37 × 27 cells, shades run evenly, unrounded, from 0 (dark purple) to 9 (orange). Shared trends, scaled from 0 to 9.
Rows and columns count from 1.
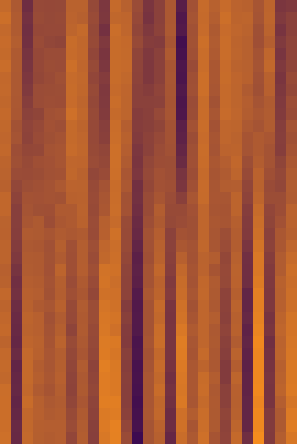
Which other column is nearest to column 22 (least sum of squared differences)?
8
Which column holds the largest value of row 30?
24
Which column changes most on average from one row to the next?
17
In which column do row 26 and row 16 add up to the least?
13
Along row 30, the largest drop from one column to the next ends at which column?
25
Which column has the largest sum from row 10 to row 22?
11
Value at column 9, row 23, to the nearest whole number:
5
